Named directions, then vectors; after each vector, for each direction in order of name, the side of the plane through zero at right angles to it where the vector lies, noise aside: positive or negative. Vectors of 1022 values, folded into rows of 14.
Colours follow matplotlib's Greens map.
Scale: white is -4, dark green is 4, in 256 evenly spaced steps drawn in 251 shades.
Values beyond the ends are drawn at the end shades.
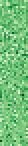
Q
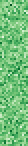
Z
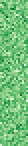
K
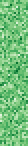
negative, positive, positive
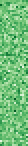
negative, negative, negative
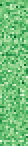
negative, negative, negative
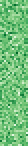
positive, positive, negative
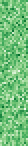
positive, negative, negative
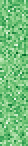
negative, positive, negative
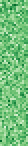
positive, positive, negative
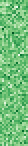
negative, positive, positive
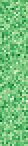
positive, negative, negative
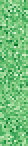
positive, negative, positive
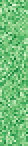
negative, negative, positive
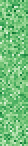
negative, positive, negative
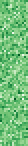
positive, negative, negative
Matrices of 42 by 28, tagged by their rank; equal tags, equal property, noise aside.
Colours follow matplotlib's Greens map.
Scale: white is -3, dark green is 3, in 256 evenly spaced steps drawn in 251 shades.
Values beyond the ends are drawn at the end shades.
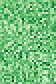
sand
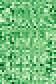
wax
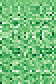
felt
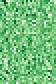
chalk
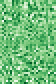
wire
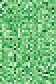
wire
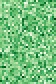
sand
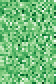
wire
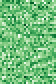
sand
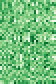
wax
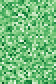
sand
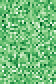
chalk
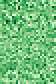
sand
